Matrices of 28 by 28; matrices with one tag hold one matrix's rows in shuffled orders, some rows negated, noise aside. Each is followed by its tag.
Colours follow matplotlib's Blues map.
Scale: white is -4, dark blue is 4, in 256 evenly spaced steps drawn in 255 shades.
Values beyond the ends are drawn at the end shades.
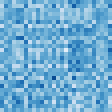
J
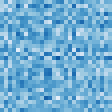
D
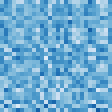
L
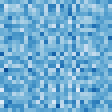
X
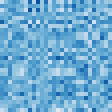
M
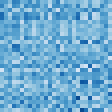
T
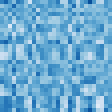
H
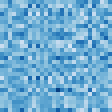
M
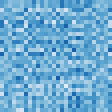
J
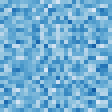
L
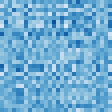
J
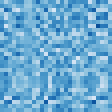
L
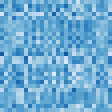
J
